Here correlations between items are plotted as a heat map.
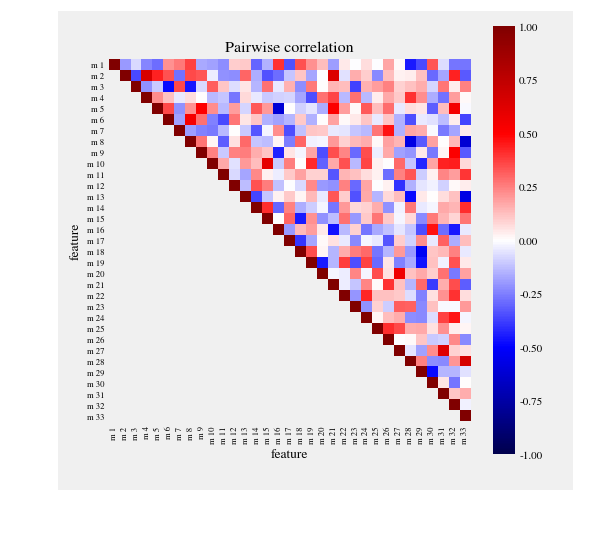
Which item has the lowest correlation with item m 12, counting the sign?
m 27
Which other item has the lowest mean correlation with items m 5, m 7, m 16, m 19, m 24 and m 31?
m 29
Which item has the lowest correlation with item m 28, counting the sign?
m 8
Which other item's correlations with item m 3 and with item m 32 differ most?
m 2
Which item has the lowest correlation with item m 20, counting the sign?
m 19
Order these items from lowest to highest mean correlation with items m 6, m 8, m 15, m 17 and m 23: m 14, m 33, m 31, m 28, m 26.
m 28, m 33, m 26, m 31, m 14
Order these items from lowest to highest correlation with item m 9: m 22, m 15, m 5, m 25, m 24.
m 25, m 15, m 22, m 24, m 5
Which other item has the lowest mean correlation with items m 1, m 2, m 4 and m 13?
m 33
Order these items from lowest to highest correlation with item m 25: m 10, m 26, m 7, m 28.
m 10, m 28, m 7, m 26
